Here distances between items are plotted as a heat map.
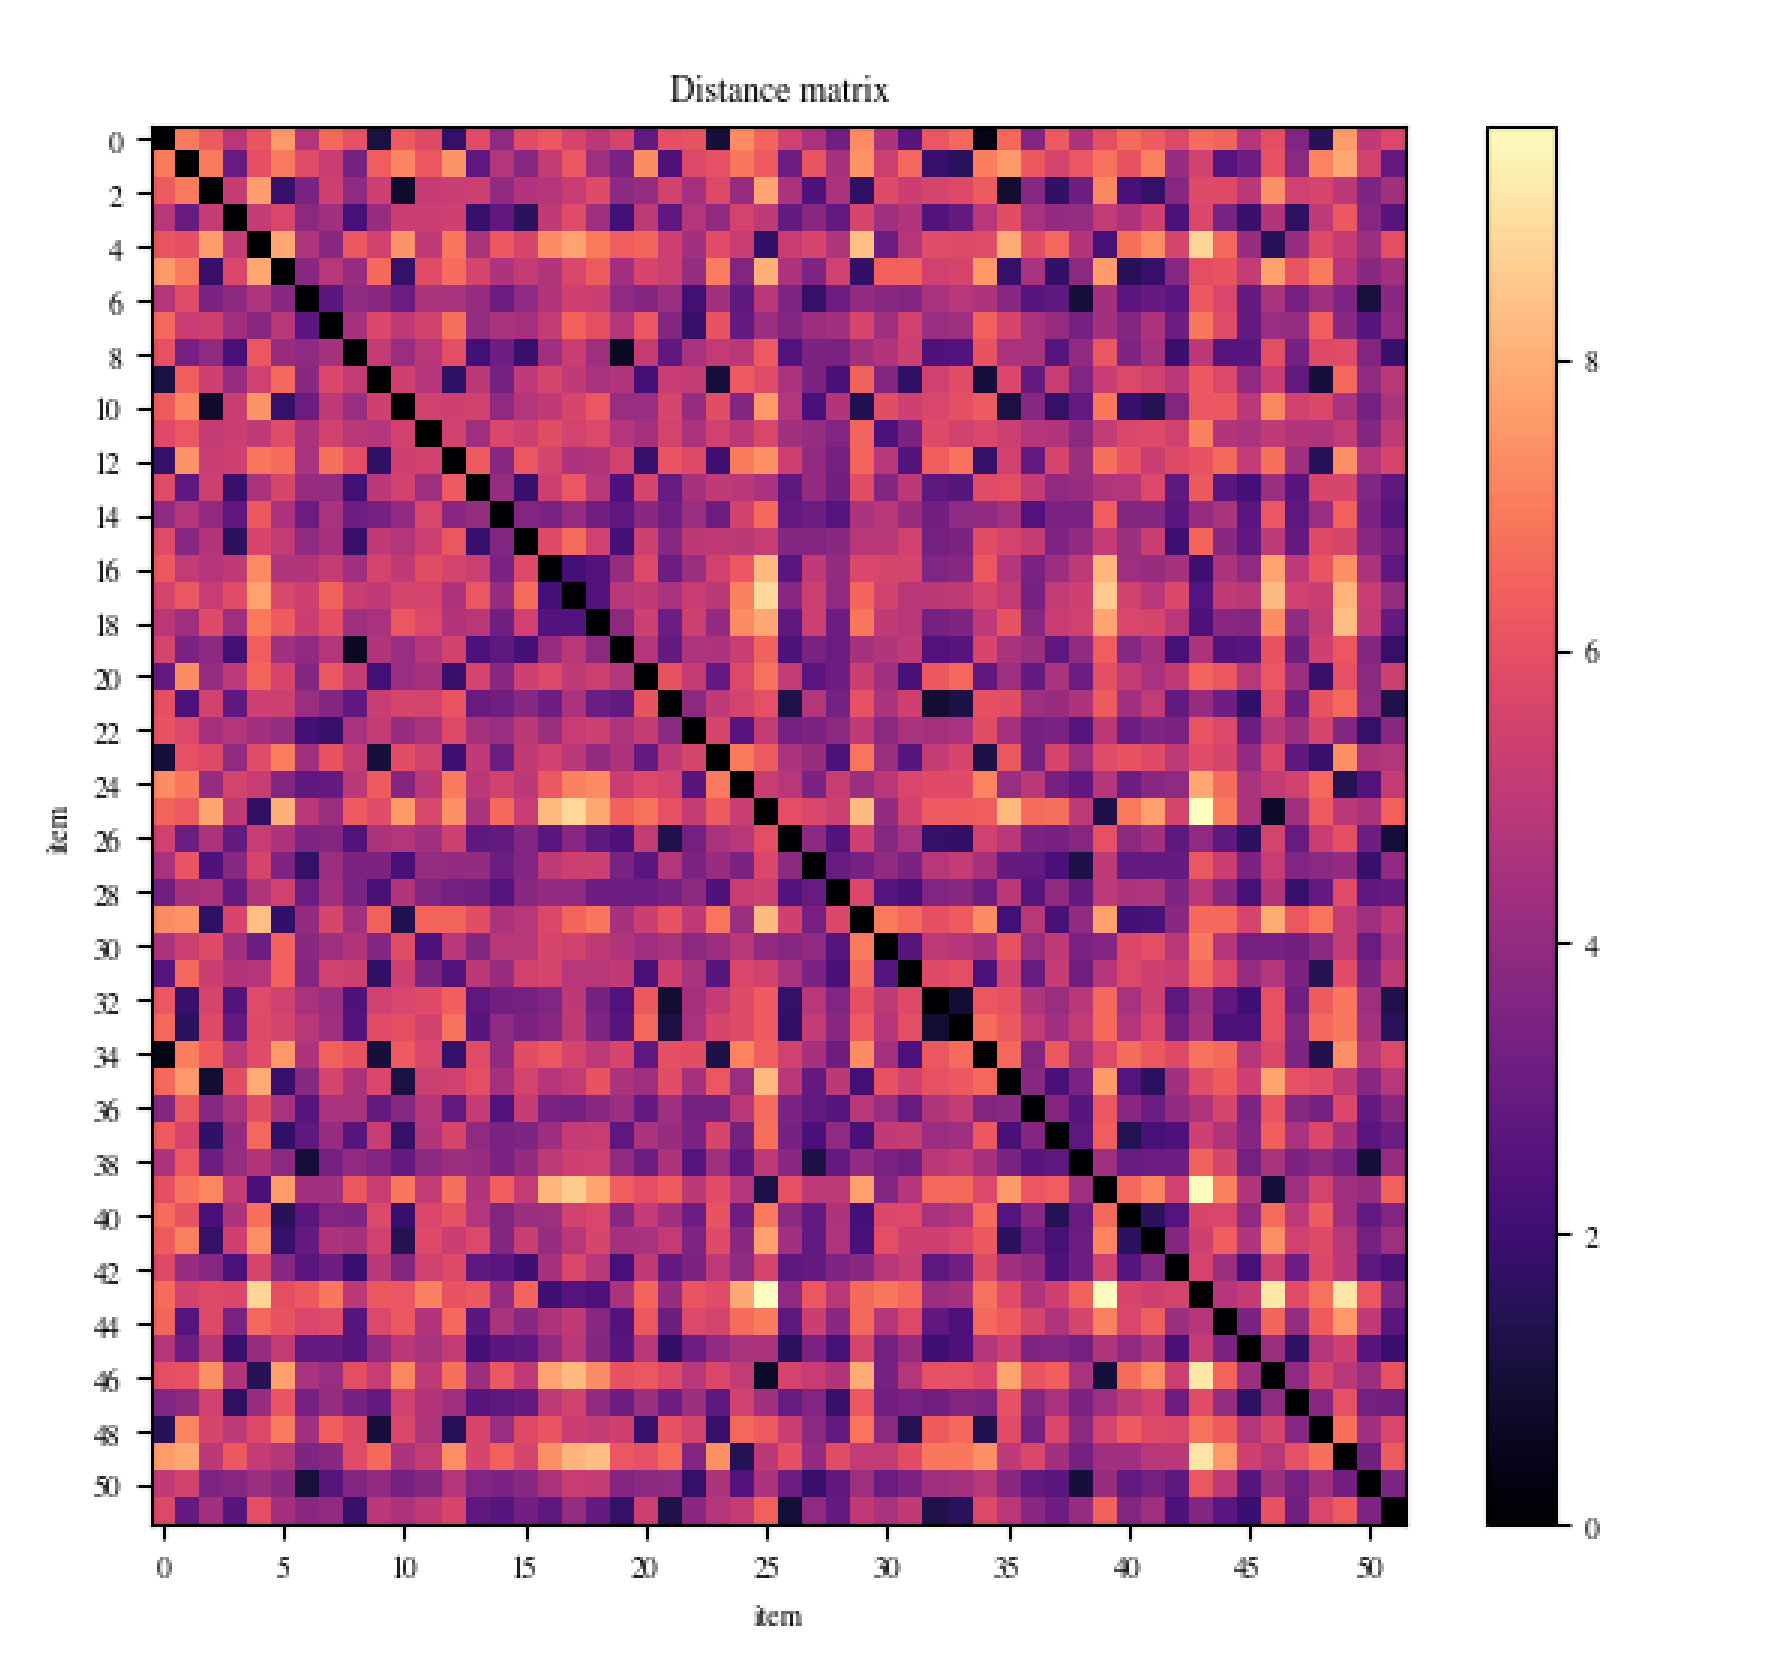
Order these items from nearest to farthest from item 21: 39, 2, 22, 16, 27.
16, 22, 27, 2, 39
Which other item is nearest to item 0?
34
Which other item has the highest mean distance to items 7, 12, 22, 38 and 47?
43
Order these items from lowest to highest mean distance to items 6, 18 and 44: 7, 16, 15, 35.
16, 15, 7, 35
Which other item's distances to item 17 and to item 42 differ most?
15
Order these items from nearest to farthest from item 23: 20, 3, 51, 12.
12, 20, 3, 51
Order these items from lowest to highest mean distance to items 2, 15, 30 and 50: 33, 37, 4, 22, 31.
37, 22, 31, 33, 4
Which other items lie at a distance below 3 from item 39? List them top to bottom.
4, 25, 46
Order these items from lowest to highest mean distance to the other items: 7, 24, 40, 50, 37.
50, 37, 40, 7, 24
